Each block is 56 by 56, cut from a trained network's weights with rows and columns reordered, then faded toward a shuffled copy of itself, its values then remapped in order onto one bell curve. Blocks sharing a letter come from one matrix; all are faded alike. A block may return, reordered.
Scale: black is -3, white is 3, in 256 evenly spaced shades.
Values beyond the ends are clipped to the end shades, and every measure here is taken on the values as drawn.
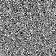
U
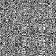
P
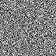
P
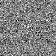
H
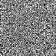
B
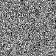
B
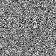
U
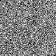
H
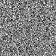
H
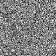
P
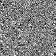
B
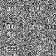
P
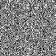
P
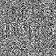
P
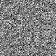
P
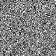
B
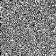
B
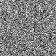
P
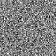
P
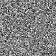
H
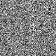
B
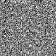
B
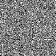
B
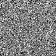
U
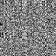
P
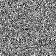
U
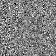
B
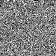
U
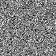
U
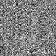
P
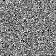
U
